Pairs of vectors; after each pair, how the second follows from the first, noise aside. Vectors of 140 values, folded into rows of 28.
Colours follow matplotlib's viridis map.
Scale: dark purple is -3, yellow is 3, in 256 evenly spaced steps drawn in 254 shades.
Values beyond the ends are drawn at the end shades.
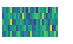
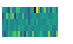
wrapped around, negated, partly zeroed.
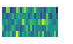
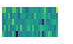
negated, partly zeroed.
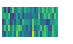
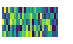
negated, scaled up.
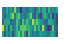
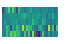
wrapped around, partly zeroed.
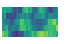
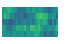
wrapped around, negated, shrunk.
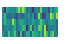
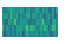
wrapped around, negated, shrunk.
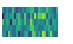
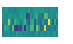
reversed, negated, partly zeroed.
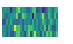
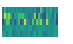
wrapped around, partly zeroed.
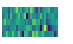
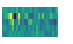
reversed, negated, partly zeroed.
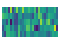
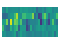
negated, partly zeroed.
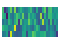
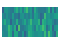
reversed, shrunk.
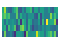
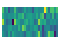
reversed, negated, partly zeroed.
